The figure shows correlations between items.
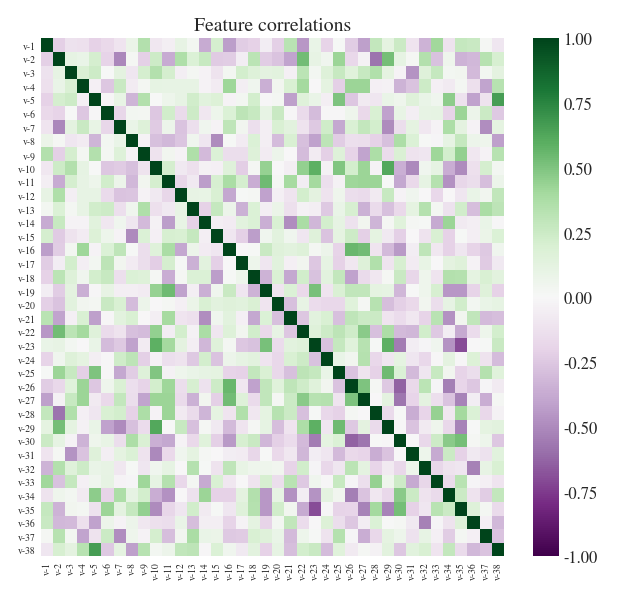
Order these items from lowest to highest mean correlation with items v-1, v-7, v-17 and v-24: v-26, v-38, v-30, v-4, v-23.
v-23, v-38, v-26, v-4, v-30
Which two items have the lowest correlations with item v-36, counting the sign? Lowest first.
v-32, v-5
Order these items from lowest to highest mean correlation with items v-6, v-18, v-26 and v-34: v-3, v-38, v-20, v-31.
v-31, v-38, v-3, v-20
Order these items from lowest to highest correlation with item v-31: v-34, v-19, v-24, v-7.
v-24, v-19, v-7, v-34
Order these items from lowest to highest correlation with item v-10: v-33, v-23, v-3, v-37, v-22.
v-33, v-37, v-3, v-22, v-23
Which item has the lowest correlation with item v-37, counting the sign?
v-7
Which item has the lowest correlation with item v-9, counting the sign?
v-27
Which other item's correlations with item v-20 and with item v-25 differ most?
v-29
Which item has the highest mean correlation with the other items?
v-3
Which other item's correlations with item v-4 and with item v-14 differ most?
v-21
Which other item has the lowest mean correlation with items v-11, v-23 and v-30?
v-14
